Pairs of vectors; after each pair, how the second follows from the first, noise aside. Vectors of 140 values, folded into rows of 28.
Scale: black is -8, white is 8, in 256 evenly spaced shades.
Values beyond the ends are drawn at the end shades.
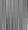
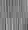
negated.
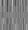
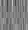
copied.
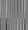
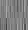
copied.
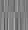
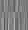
copied.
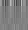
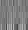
reversed, negated.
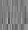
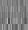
copied.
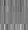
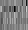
wrapped around, negated, scaled up.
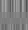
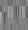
wrapped around.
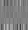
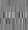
wrapped around.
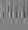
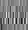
wrapped around, scaled up.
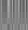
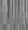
negated.
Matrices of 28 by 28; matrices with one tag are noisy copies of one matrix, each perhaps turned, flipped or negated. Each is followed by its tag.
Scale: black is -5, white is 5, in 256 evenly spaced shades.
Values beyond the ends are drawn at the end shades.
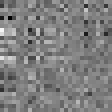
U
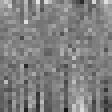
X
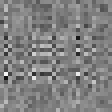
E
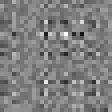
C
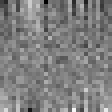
X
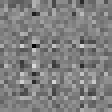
C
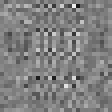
E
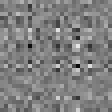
C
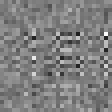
E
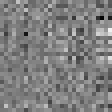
U
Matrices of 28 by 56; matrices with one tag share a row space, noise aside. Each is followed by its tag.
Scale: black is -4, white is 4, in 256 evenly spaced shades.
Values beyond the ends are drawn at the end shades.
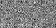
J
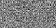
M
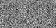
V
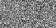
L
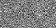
L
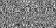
M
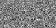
L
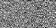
L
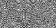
M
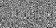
V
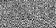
L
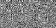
J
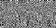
V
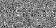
M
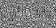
M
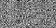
M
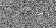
L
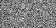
L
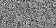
M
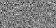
M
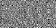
V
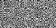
L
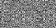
L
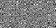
V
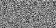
M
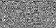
M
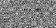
L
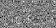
M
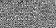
J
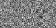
L
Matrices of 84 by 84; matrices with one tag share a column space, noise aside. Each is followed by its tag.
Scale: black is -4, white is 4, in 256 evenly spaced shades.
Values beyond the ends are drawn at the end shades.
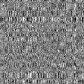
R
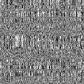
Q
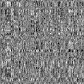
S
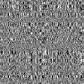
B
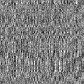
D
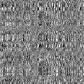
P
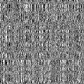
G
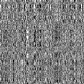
G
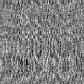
D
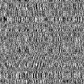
R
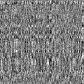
D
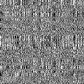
Q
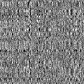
S
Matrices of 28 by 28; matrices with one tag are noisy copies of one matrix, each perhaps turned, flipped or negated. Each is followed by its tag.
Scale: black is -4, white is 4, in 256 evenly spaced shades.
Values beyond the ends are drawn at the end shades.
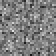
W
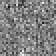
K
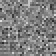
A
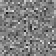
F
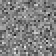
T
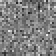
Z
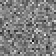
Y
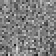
Z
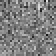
Z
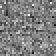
W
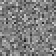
Y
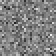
Y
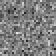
W
